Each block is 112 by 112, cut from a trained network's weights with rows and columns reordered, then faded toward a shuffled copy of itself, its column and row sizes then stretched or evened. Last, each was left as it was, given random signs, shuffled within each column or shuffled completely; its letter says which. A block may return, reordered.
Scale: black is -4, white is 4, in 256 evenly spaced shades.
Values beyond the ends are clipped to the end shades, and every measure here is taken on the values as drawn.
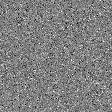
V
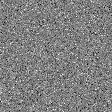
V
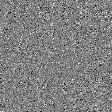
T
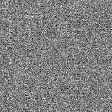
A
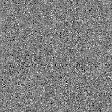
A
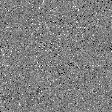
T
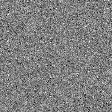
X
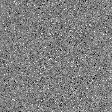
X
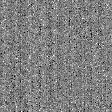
X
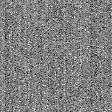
X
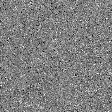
X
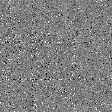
T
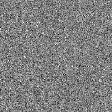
A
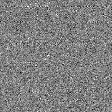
A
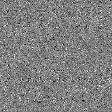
T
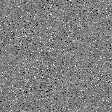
X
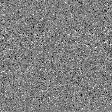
T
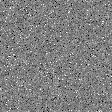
V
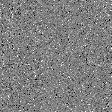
X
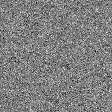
V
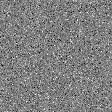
V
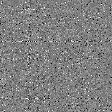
T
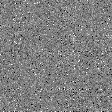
T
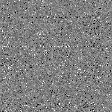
T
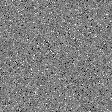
V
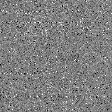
A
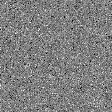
X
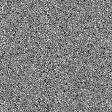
X
